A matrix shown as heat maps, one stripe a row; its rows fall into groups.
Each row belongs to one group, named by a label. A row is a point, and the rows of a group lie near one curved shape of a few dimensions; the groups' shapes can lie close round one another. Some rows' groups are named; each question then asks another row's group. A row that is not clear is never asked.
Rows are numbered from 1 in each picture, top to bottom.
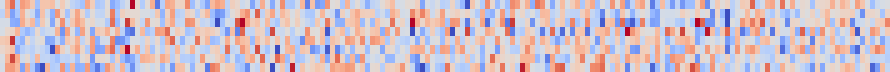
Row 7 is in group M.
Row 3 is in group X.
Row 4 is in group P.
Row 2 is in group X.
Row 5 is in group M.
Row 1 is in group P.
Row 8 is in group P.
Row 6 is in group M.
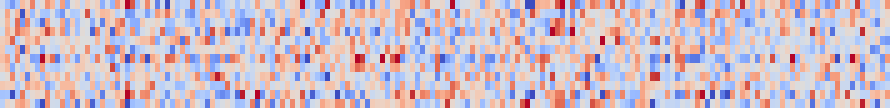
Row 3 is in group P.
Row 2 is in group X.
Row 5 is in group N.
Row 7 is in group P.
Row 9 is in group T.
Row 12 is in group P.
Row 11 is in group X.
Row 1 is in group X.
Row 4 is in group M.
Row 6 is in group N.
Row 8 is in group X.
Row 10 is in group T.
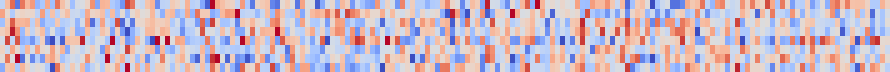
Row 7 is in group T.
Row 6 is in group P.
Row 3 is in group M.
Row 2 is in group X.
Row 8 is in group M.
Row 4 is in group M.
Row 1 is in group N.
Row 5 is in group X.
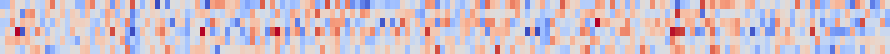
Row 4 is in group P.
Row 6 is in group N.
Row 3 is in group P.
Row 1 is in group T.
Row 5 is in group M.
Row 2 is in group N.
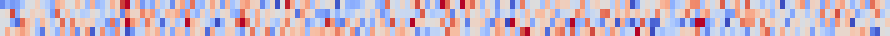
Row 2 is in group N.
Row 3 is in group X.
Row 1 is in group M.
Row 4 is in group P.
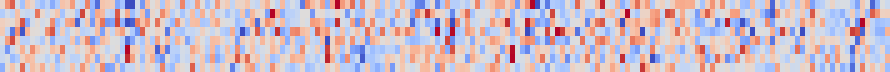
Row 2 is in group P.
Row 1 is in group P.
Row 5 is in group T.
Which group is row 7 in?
X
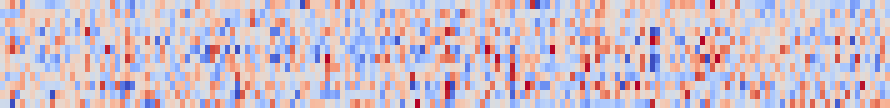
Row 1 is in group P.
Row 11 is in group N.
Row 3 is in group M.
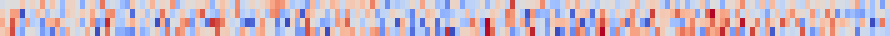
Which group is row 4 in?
P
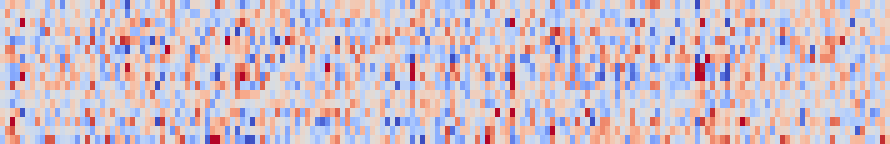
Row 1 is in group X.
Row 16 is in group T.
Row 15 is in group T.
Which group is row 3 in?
X
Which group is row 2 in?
X
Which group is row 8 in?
X
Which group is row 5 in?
M
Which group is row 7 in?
P
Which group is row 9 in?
X
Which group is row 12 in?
X
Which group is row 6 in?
P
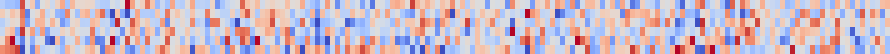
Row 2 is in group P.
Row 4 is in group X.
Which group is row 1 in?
X
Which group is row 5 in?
M
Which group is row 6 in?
P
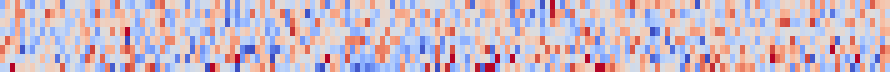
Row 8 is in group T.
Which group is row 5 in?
P
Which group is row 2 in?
M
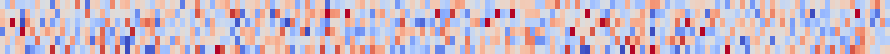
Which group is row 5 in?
P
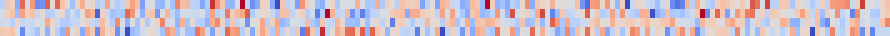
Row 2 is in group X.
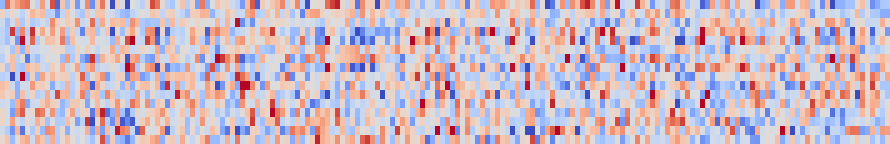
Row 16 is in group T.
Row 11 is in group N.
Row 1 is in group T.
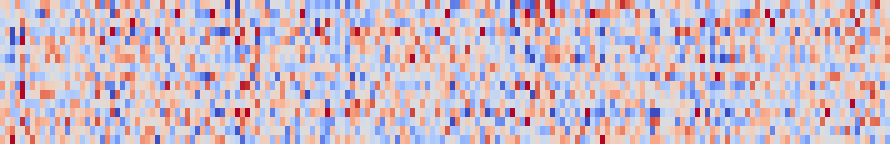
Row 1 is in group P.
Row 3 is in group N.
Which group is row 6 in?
X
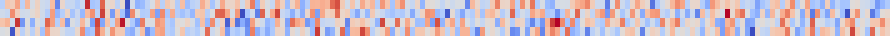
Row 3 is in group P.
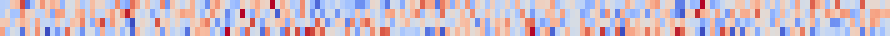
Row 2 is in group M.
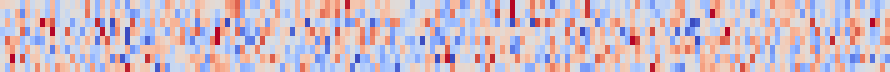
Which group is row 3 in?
P
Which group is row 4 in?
T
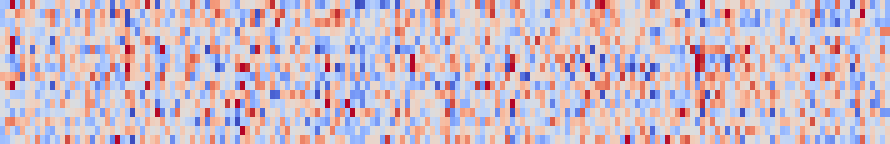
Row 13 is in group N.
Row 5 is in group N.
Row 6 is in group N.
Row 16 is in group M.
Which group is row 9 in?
P
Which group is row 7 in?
X
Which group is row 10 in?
T
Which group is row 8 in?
X
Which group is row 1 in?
T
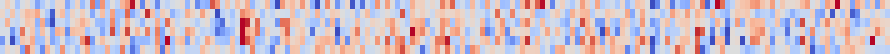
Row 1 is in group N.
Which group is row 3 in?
X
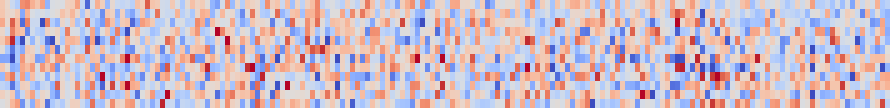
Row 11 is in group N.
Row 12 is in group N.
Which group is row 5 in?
M
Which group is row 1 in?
T
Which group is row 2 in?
N
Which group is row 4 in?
T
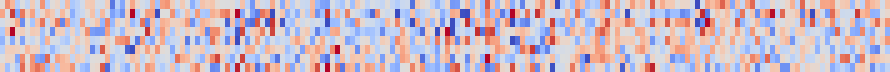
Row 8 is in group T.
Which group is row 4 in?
T
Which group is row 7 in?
N
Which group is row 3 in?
P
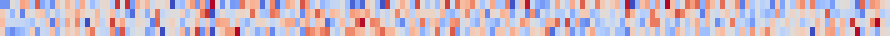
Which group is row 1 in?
M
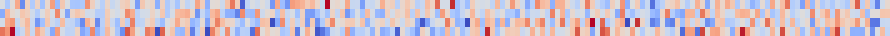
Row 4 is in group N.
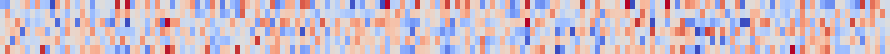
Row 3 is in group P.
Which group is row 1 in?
M
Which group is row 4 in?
P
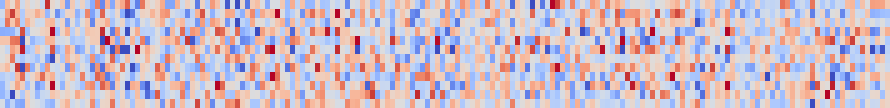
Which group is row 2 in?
M
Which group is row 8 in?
P
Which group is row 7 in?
M
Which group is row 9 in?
P
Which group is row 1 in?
P
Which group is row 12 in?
M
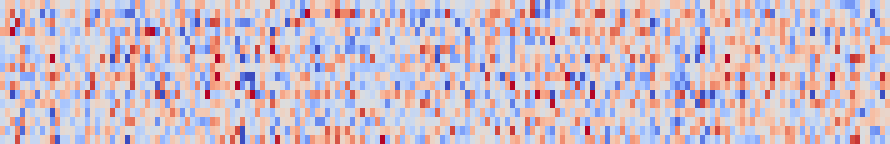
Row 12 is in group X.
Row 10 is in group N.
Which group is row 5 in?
X
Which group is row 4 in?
N
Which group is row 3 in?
T
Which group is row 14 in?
N
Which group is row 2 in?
P
